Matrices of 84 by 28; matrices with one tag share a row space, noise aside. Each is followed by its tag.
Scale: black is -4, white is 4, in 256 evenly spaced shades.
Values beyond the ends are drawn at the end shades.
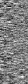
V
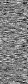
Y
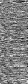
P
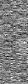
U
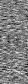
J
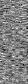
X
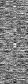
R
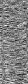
Y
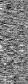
V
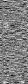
Y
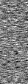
J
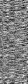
Y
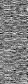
U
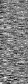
V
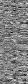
U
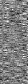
Y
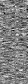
X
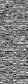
R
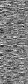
V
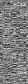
U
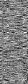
Y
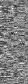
V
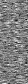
J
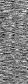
X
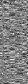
Y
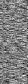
Y
